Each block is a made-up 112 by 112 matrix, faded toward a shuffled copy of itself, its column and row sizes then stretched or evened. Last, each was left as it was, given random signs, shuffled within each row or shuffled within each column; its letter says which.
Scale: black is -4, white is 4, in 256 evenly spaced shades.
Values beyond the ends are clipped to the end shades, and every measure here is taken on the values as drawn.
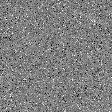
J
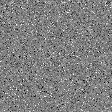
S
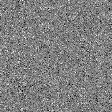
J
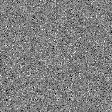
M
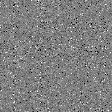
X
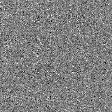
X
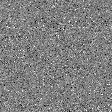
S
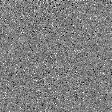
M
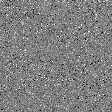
S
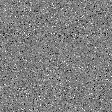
S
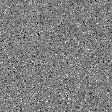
M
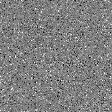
X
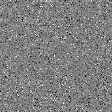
X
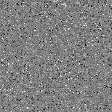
S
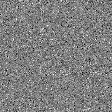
M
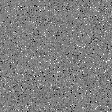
X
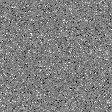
S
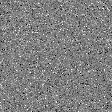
S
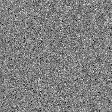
J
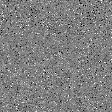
M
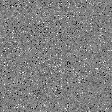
X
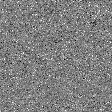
S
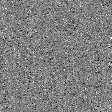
J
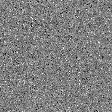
J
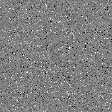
M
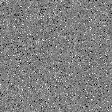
J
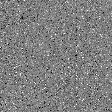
J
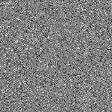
X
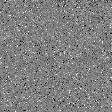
M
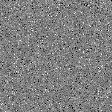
M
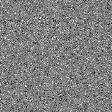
X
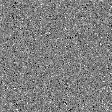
M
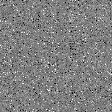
X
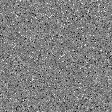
S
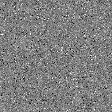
M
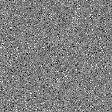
X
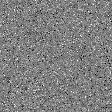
J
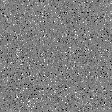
X
